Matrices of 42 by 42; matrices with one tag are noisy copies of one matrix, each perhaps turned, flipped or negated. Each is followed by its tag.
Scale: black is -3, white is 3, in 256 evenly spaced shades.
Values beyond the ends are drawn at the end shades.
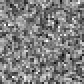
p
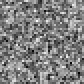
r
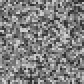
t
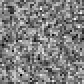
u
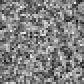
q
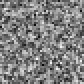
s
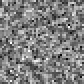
q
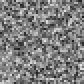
t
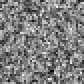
q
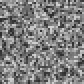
u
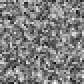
u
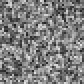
r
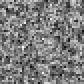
u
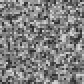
u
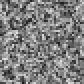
p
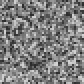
t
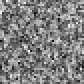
s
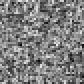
r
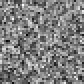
t
